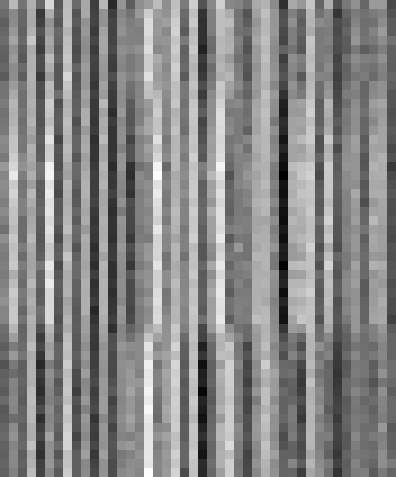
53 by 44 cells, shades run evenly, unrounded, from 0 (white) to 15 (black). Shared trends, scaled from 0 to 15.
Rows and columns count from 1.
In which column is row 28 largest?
32
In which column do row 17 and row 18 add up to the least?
25
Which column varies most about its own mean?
34
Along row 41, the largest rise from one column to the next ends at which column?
23
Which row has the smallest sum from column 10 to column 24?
20
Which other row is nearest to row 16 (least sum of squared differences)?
21
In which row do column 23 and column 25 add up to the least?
19
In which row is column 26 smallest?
50
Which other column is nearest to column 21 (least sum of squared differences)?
1
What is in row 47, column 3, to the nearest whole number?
9
